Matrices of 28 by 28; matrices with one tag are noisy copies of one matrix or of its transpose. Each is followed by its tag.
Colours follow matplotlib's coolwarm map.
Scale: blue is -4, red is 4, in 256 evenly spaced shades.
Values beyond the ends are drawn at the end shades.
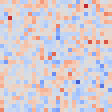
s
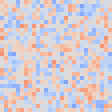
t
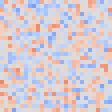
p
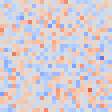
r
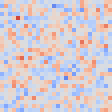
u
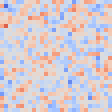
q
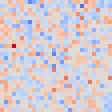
p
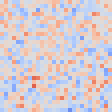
t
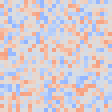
t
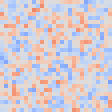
u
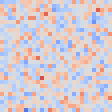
p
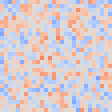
q
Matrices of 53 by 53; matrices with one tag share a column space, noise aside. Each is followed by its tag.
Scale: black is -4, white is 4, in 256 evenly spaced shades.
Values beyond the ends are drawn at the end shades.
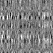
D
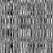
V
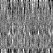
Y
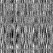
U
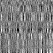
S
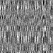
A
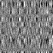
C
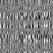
D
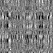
D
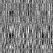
U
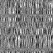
C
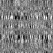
D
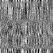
Y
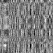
V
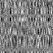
C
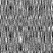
A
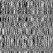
C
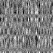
C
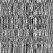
V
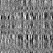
D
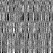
S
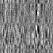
U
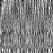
Y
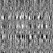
D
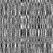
V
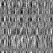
C
